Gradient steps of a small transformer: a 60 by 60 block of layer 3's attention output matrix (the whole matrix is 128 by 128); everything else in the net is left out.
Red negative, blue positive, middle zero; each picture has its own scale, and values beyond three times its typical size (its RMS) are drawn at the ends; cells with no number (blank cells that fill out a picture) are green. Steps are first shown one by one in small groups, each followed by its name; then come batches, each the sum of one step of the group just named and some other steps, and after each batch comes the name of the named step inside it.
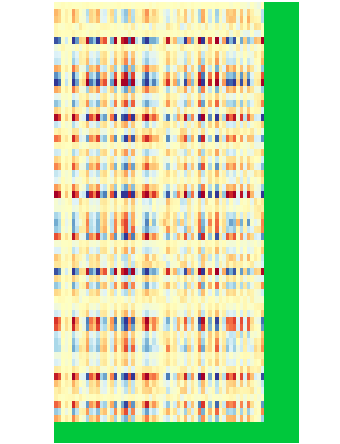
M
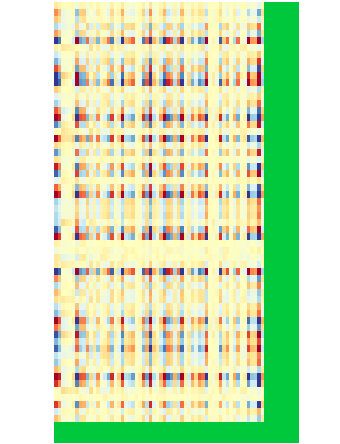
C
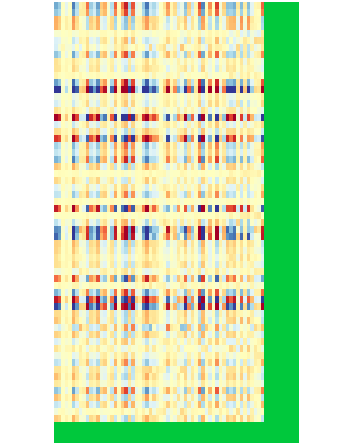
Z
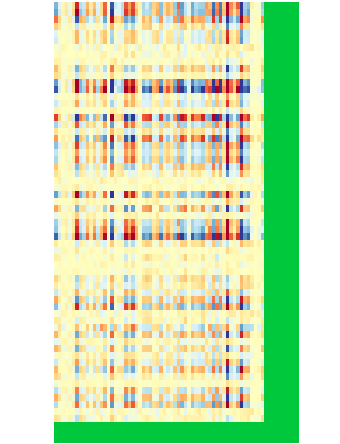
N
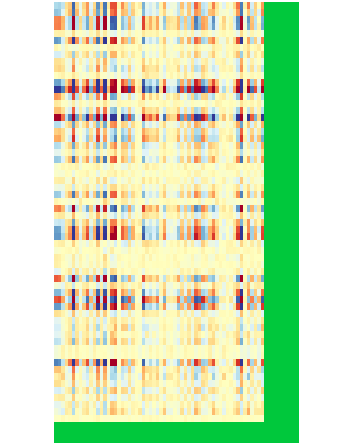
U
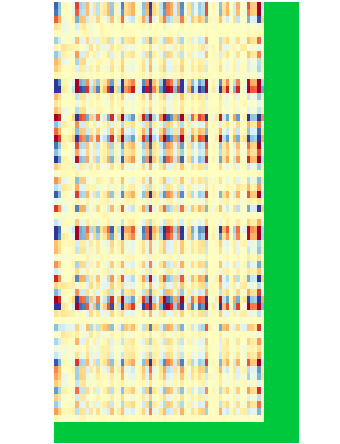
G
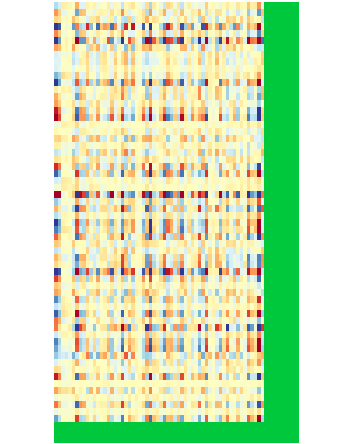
C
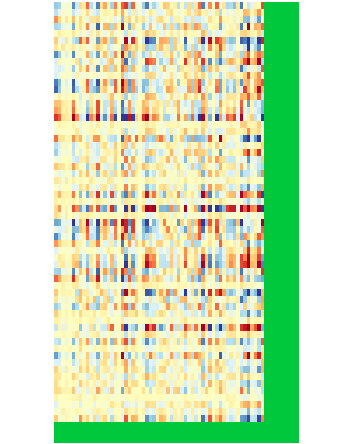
Z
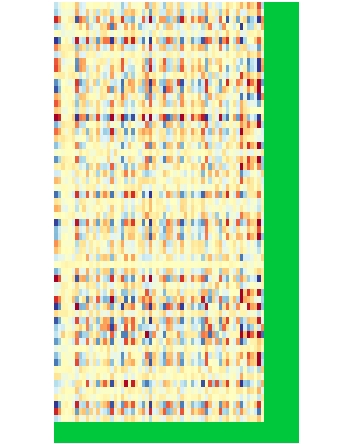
G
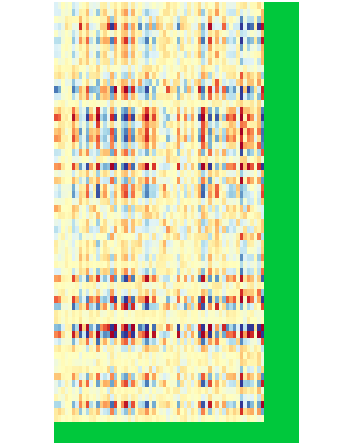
Z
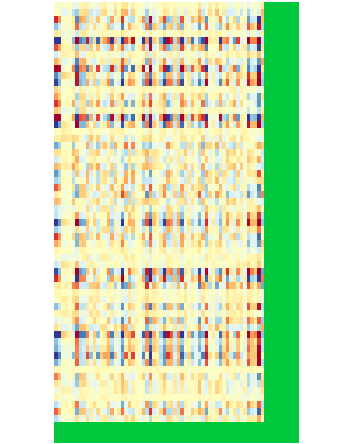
C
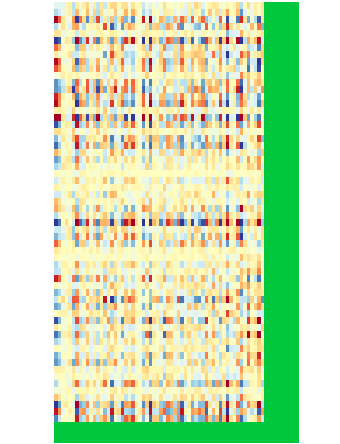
U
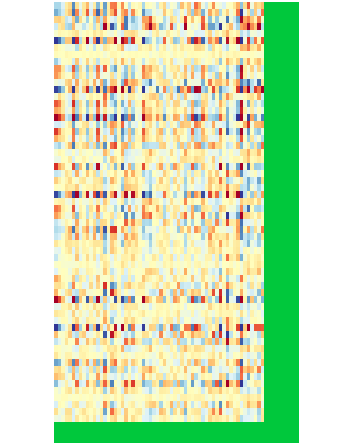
U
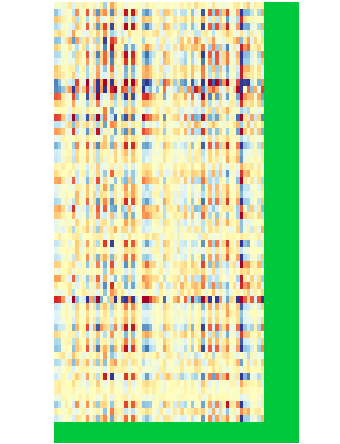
U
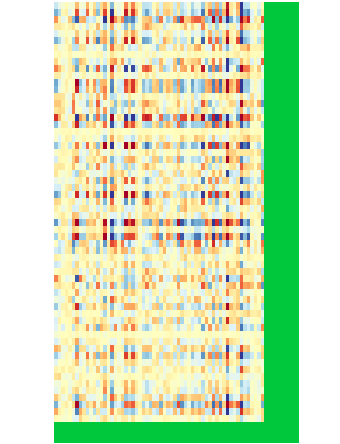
N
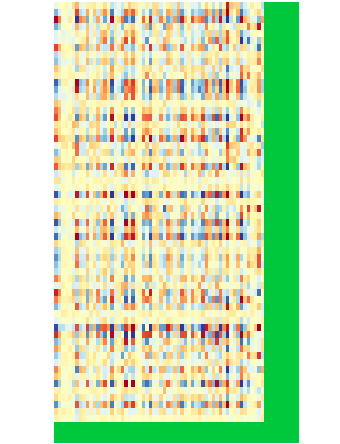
N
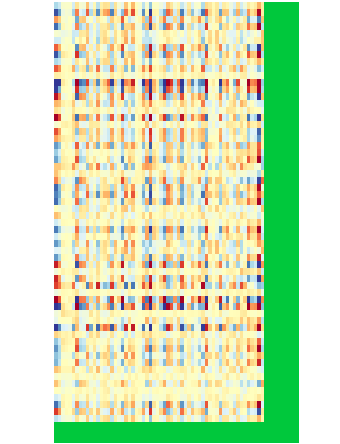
G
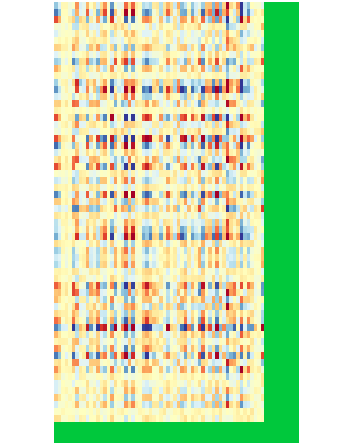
N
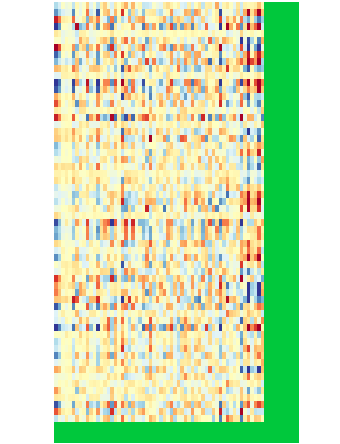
Z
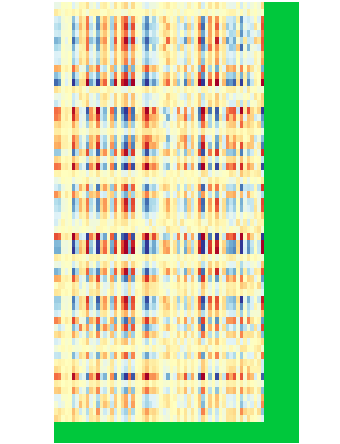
M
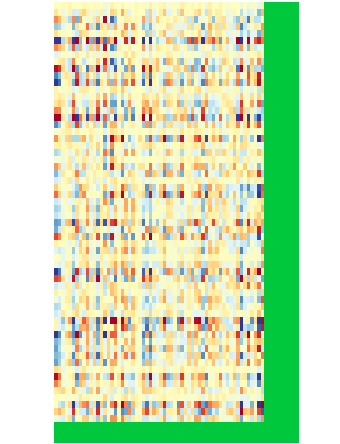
C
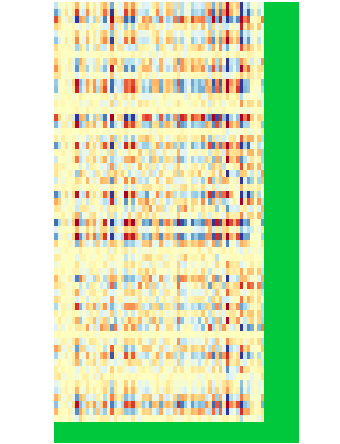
N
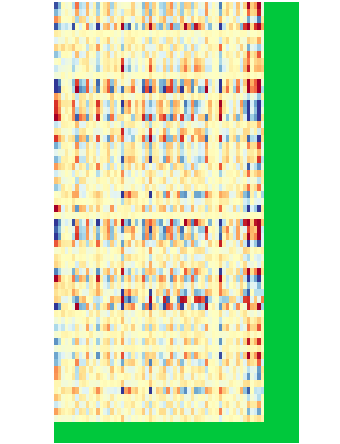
G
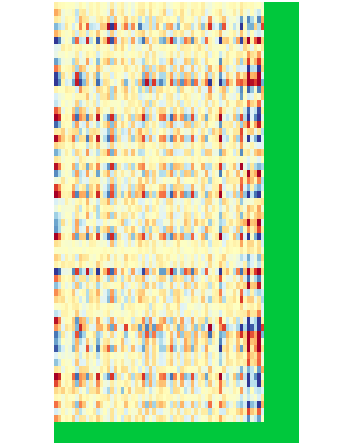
C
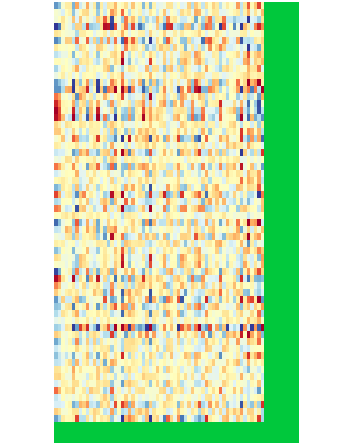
U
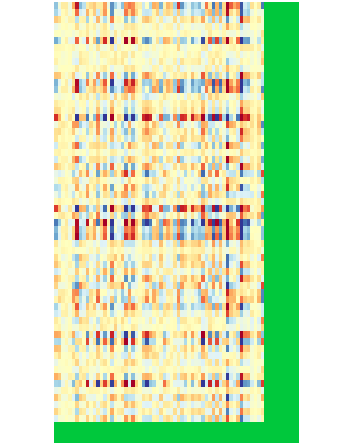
N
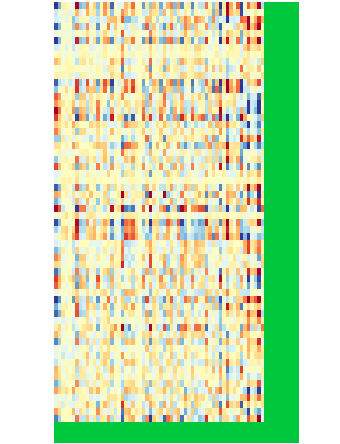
N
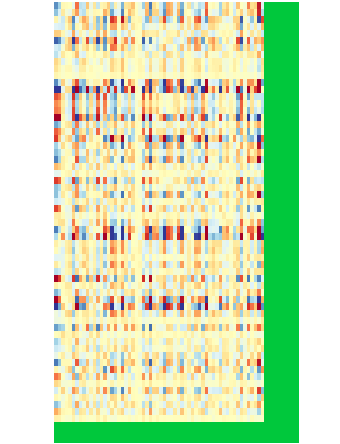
G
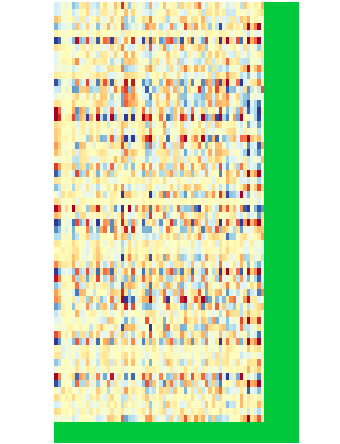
Z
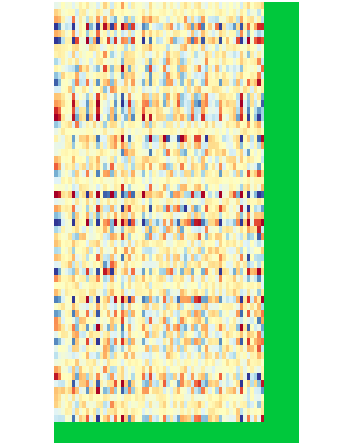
C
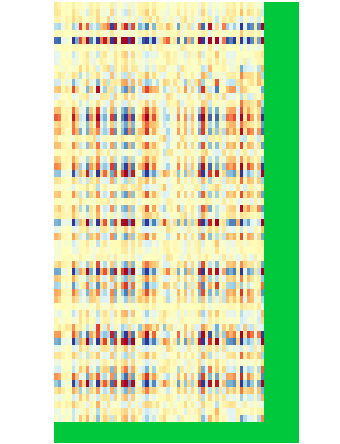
M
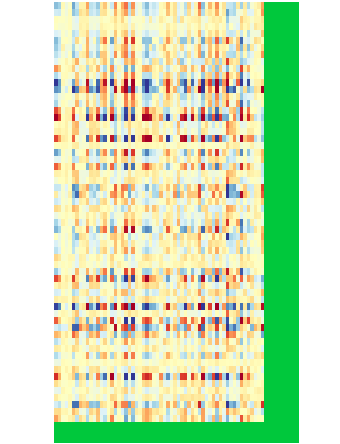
Z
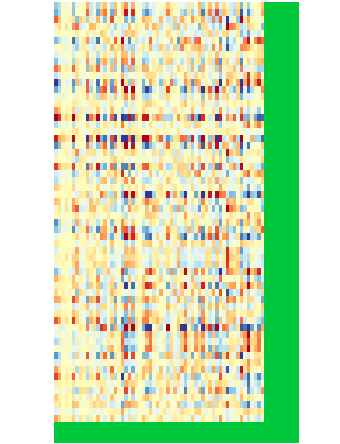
Z
